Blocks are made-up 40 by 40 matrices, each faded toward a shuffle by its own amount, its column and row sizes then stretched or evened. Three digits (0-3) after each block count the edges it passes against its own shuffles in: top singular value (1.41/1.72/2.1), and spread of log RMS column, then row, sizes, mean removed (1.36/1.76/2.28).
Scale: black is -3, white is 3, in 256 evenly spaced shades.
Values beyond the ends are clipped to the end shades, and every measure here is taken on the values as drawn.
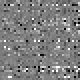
1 2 3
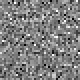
0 0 1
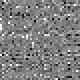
2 0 1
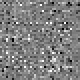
0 2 3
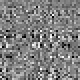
2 1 3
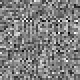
2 0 2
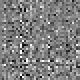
2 3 2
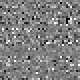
1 1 3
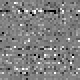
2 0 3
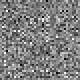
1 1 1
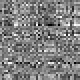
3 0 3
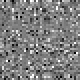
2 1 2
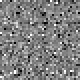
0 0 1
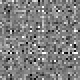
2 1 3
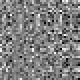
3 3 0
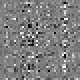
1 3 3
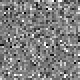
0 1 2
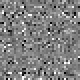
1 2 3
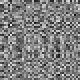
3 1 2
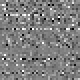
1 1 3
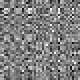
3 3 2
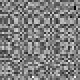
3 1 0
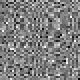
3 0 1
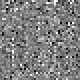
0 1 1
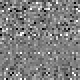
0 0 3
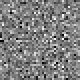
1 2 0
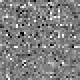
0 1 2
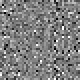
1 2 0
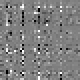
2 3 3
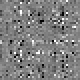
0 3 3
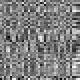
3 3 3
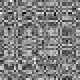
3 0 2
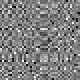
3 0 1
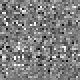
1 1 3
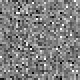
0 1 0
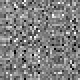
2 2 0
